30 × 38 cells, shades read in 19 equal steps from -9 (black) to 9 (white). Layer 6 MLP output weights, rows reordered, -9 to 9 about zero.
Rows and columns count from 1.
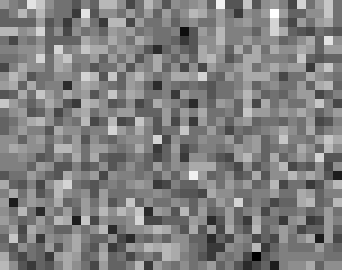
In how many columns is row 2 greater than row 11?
18
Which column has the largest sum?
10
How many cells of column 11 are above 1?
8
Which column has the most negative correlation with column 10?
9
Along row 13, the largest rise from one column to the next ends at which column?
28
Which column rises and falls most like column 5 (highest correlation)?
25
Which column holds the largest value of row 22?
7
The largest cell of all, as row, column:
2, 31
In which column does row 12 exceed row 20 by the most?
1
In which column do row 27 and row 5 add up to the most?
37
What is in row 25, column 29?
3
